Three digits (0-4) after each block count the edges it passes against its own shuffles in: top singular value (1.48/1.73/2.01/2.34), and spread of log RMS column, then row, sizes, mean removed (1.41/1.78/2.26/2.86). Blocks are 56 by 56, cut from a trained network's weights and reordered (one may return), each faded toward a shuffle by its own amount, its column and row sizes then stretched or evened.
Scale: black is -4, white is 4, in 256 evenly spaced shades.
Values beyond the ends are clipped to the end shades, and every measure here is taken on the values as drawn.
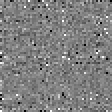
0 1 2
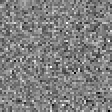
0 0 2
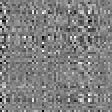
4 4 4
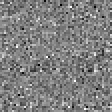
1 0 1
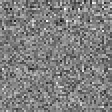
1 1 2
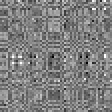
4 2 1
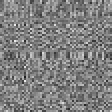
4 1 3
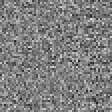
1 1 0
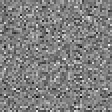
2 2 2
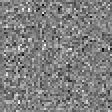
1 2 1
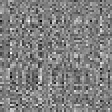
4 4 2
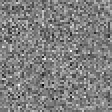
1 2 1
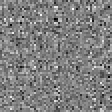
2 3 1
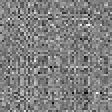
4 2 2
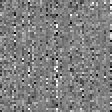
0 4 1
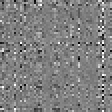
2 4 2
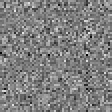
2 1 3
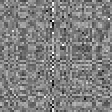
4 2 0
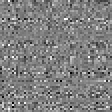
3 2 4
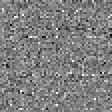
0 0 2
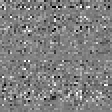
0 2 4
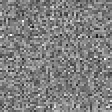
2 0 2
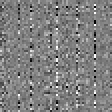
3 4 1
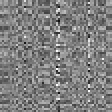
4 3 0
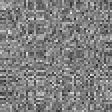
4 1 2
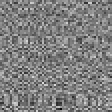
4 0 3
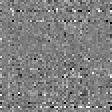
1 2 3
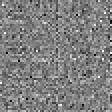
2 0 0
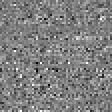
0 1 4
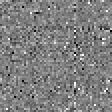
1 1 1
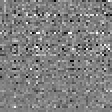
2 2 4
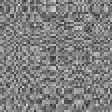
4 1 1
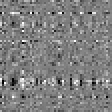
4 3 4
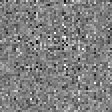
0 3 2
